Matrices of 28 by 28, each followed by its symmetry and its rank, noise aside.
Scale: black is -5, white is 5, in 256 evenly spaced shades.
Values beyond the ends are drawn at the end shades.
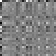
symmetric, rank one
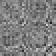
symmetric, rank three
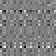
no symmetry, rank one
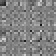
symmetric, rank three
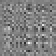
antisymmetric, rank two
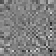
symmetric, rank three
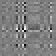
no symmetry, rank one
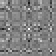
symmetric, rank two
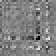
symmetric, rank two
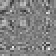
symmetric, rank three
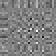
antisymmetric, rank two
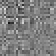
no symmetry, rank three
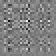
no symmetry, rank two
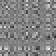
symmetric, rank three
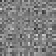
no symmetry, rank three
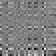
no symmetry, rank one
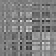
symmetric, rank one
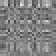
no symmetry, rank two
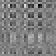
no symmetry, rank one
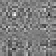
no symmetry, rank three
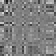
no symmetry, rank two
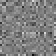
no symmetry, rank three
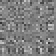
no symmetry, rank three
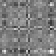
symmetric, rank two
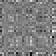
antisymmetric, rank two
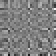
antisymmetric, rank two
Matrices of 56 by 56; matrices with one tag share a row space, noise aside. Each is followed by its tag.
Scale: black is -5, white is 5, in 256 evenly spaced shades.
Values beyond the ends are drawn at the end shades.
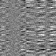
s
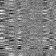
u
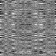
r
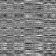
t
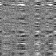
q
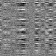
q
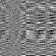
s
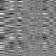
u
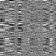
u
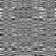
r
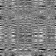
r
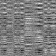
t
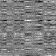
t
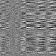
s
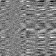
s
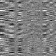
u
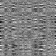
r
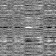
t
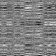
t
